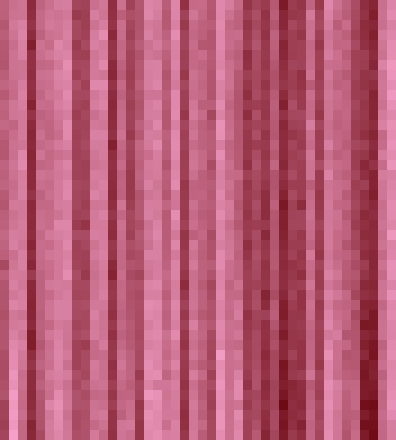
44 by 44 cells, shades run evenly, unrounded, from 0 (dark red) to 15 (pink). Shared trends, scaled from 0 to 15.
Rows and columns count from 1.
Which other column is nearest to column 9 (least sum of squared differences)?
10
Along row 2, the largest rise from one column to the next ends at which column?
43
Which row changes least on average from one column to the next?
9
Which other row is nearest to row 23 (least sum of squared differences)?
11
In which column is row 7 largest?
44
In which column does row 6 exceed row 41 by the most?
41
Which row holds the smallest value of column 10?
23
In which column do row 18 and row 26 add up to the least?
42
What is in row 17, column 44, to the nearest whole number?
14
